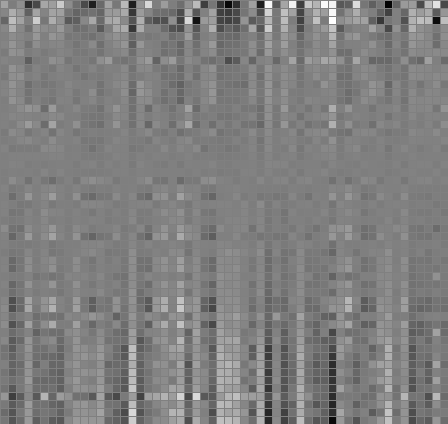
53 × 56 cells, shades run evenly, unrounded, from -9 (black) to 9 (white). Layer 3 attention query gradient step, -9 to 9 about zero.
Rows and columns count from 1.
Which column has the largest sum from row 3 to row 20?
42
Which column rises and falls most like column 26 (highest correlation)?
12
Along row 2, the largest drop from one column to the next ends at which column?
43
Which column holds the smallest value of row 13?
23
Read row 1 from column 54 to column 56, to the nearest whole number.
4 7 -4
